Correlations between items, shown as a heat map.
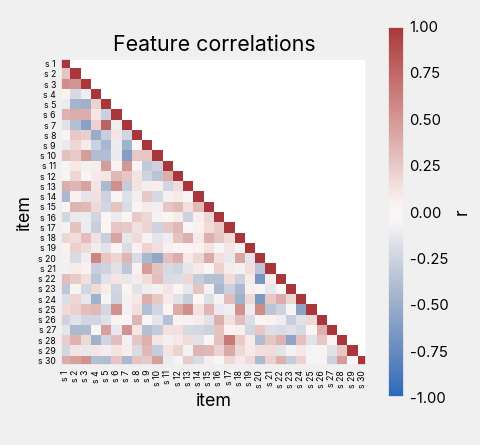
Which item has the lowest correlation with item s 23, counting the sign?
s 28
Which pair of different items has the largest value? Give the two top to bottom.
s 5, s 7
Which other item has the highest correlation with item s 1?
s 3
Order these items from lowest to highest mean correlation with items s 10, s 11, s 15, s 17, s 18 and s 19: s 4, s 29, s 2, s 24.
s 4, s 24, s 29, s 2
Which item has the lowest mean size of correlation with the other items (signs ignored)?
s 19
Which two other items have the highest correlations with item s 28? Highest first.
s 17, s 30
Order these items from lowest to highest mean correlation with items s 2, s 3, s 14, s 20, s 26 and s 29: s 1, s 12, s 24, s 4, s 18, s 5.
s 5, s 24, s 1, s 4, s 12, s 18
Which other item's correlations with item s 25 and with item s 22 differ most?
s 20
